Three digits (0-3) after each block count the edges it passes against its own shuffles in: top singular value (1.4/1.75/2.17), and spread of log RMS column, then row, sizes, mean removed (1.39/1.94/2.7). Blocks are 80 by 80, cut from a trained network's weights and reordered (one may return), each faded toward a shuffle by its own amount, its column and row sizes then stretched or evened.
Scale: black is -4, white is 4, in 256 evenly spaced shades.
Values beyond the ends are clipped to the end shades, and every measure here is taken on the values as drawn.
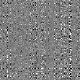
2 3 2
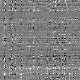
2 3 3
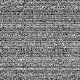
3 1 2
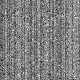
3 0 0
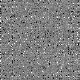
1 2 1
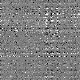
2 2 3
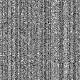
3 1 1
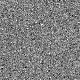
0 0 0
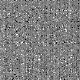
1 1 2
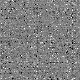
0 1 1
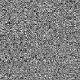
1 2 2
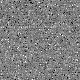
0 0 0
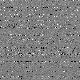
0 0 3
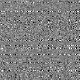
2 2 3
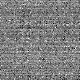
2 1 1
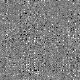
0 2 2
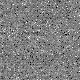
0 0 0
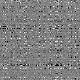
2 2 3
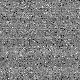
1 0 0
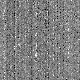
2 2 0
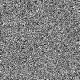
1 0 0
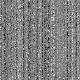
3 3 0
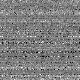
2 0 3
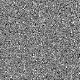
0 2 0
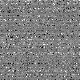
1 0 3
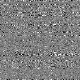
1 1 3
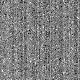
2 0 1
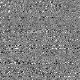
0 2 3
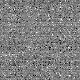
1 1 1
